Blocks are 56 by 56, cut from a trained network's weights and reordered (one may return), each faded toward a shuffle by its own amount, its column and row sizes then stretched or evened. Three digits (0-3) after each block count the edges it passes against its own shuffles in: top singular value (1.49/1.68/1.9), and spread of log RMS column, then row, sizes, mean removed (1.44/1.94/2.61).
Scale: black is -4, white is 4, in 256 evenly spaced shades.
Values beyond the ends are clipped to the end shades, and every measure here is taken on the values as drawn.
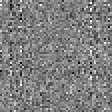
2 2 0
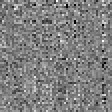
3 2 1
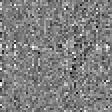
1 2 1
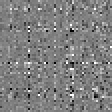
3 3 2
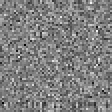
1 0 0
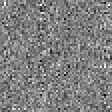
1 2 0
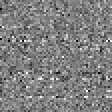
0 1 2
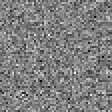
1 0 2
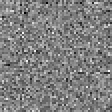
0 0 1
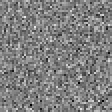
0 0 0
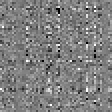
3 3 2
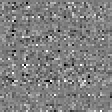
0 2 3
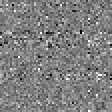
0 1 2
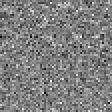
0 0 2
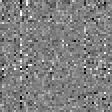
2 2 2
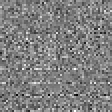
2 0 2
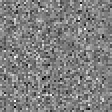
0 2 0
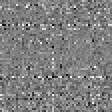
0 1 3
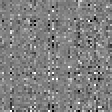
0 3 2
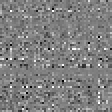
1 2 3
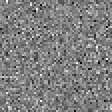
0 1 0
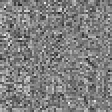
3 2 0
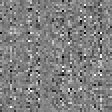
0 3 1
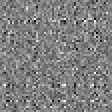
3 2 2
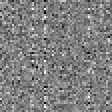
3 2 0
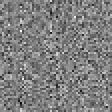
3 2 0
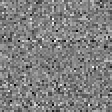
1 0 2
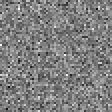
0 1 0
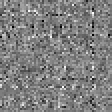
1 1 2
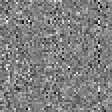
2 2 0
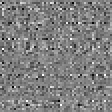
1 1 3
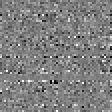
0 2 3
